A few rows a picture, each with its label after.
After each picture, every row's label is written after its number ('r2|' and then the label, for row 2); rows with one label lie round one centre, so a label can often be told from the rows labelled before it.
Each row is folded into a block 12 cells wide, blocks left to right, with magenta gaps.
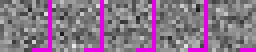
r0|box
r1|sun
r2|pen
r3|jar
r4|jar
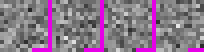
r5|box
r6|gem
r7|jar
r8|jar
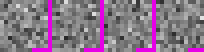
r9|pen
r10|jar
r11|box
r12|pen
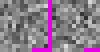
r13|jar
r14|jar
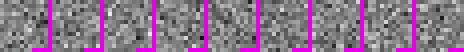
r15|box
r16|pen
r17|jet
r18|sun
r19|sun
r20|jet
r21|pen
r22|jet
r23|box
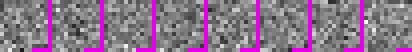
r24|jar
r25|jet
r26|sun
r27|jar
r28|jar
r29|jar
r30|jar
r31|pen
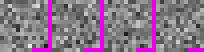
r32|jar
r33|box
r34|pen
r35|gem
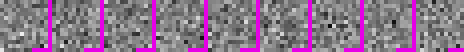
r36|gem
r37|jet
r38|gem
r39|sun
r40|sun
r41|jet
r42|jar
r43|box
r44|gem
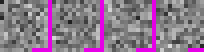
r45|jet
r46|jet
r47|box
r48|sun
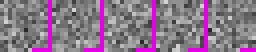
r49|jet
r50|jar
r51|gem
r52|sun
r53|jet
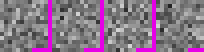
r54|pen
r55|pen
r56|box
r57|jet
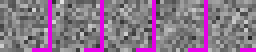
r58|box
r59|sun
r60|sun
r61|jet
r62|pen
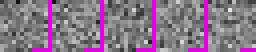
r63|pen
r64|jet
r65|gem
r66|gem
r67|jet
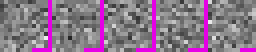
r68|jar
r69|jar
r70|sun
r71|pen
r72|box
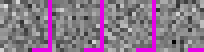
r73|pen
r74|gem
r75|box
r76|sun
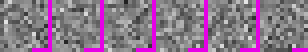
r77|sun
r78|box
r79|jar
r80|jar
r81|box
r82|pen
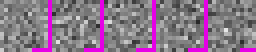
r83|jet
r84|gem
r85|jet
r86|gem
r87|jet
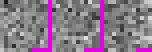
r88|gem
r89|box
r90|jar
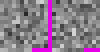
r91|jar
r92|gem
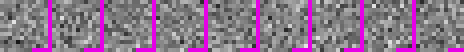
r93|pen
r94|jar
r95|box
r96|box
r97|sun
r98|pen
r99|box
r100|jar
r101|pen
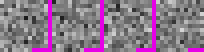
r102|box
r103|jet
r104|box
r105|box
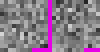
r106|jar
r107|pen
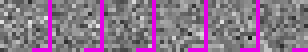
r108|pen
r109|jet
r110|jet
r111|jet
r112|pen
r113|jar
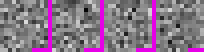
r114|gem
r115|gem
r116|box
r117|jet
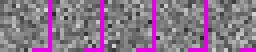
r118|jet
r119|gem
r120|jet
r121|sun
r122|jar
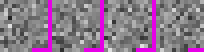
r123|pen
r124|pen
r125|sun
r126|gem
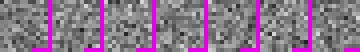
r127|jet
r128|pen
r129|pen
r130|box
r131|gem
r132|jet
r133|jar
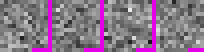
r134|gem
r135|pen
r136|sun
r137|gem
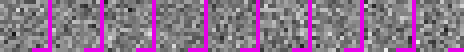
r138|pen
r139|gem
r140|jet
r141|gem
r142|jar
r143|jet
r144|sun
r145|sun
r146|sun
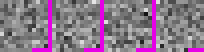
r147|jar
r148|jar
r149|box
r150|gem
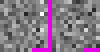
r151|jet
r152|jar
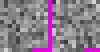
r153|jar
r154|jet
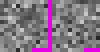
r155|gem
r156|sun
